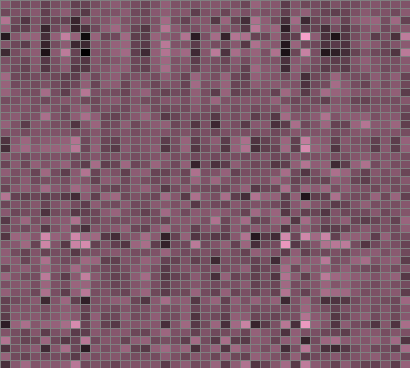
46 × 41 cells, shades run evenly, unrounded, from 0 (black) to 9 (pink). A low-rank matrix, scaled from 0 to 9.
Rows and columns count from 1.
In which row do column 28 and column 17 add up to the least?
30
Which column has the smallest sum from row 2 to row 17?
29
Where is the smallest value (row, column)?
7, 9
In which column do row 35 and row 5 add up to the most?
31
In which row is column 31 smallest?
25
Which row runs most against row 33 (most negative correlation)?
13
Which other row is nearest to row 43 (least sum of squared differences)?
12
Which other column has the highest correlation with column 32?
2
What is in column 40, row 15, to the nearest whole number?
5
